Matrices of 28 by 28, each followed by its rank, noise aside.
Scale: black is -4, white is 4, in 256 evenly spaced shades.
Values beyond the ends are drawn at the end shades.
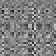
three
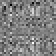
four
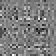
five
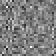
three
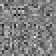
five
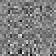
four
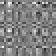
two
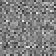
four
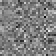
five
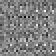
four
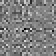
three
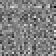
five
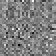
four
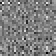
five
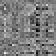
three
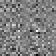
three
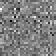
four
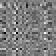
two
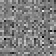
five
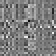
three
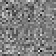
five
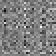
three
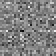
five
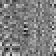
three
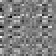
two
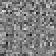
five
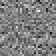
four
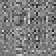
five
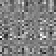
three
